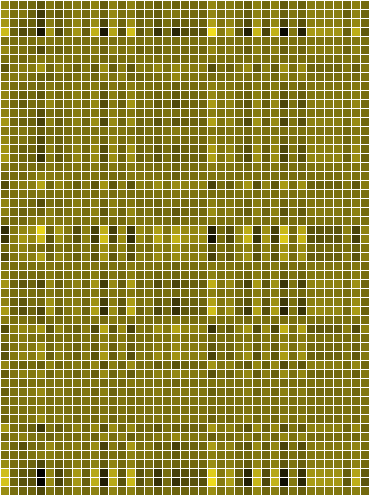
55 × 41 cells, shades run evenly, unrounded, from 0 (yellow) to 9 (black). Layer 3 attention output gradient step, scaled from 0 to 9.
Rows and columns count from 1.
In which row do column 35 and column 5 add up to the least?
26
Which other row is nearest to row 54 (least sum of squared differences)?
4
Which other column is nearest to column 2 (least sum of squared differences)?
19
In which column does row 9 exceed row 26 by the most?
5
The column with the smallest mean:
24
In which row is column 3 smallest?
27
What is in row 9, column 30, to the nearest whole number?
4
